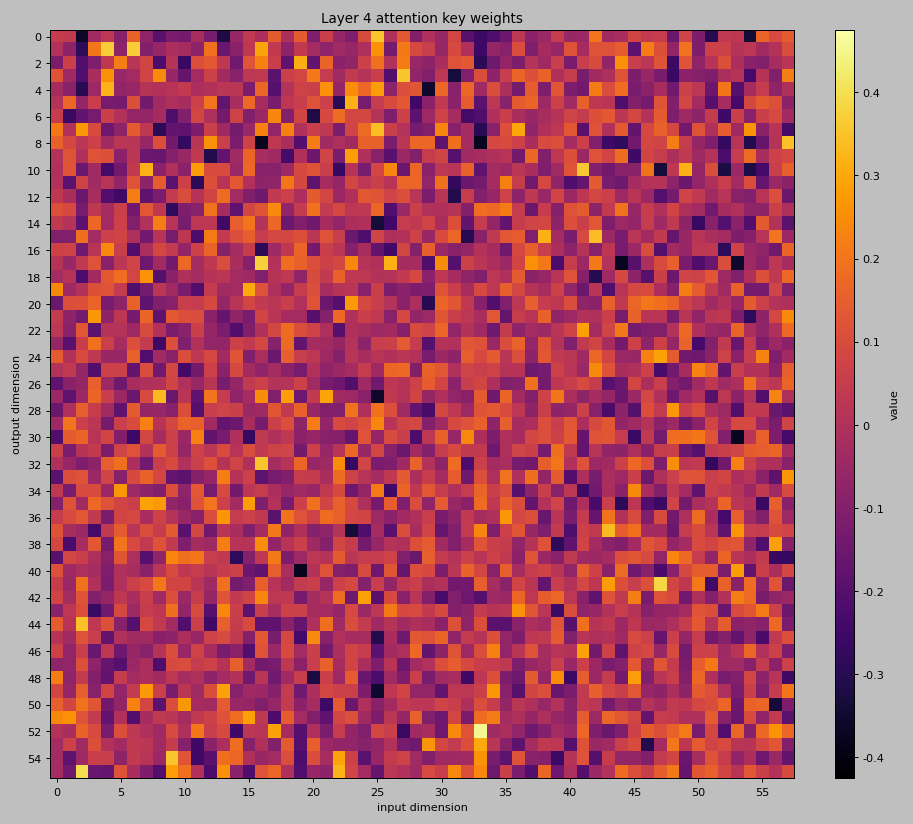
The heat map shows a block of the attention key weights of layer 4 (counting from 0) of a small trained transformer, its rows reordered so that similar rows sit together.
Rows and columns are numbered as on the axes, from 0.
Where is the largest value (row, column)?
52, 33
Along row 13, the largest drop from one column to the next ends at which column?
26
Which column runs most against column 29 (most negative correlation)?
23
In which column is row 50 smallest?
56
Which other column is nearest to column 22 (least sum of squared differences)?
5
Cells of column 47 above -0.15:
49
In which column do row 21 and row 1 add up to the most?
3
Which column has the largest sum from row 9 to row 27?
30
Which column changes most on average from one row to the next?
57
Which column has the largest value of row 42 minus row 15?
24
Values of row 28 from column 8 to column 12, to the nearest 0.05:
-0.05 -0.1 0.1 -0.2 0.05
